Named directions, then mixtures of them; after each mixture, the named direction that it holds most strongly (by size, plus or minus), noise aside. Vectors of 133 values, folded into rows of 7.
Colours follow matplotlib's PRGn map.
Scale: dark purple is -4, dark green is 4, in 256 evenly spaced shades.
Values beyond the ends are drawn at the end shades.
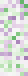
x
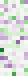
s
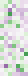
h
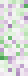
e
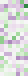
x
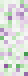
h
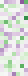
s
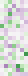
h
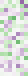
x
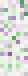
x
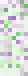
x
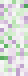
e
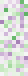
x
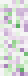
h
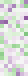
e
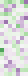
s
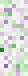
h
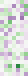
x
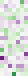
s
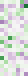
e
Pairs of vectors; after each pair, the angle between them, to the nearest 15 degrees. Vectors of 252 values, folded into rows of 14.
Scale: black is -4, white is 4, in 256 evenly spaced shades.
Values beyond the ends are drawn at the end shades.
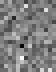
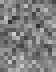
60 degrees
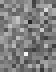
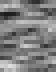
90 degrees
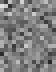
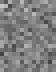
15 degrees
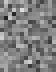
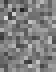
165 degrees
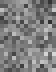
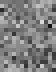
150 degrees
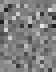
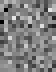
30 degrees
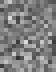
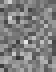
15 degrees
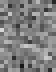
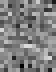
15 degrees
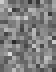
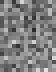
105 degrees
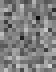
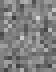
165 degrees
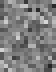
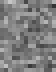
30 degrees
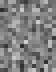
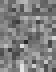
150 degrees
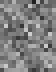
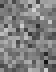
135 degrees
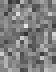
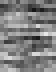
75 degrees
